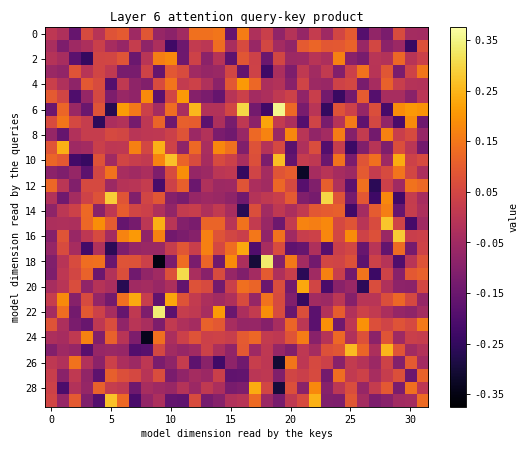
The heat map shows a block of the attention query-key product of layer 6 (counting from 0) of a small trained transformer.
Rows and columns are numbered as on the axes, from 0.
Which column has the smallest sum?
2
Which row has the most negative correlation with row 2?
18
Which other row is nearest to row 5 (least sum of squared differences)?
12
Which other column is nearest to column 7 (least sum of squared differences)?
1
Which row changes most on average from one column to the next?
6
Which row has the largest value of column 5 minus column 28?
29
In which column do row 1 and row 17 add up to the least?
30
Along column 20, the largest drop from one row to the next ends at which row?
9
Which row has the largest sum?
16
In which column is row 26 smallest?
19
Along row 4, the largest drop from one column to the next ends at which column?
5
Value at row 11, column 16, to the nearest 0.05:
-0.25
